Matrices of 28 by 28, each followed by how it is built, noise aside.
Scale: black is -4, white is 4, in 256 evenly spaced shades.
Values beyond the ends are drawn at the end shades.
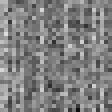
blocks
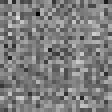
blocks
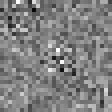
block diagonal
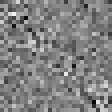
block diagonal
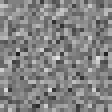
repeating columns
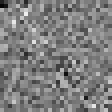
block diagonal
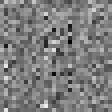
uneven columns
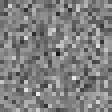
noise
